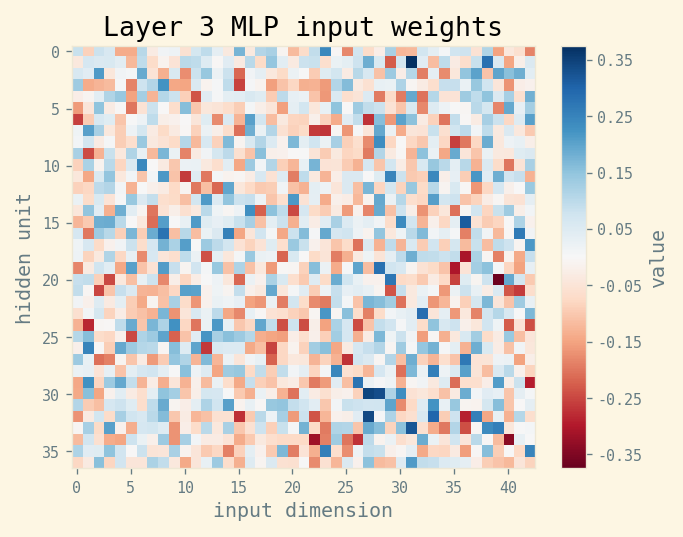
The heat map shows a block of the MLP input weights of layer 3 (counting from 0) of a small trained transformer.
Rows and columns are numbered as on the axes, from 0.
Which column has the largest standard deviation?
36
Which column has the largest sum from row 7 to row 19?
28
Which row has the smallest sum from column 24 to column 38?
14
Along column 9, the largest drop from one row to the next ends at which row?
25
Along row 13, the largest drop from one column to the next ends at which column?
21
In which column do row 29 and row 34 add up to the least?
22
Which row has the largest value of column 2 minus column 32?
2
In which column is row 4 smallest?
11
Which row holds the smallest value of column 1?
24
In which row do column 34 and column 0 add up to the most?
3
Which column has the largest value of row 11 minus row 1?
29
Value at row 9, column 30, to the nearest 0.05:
0
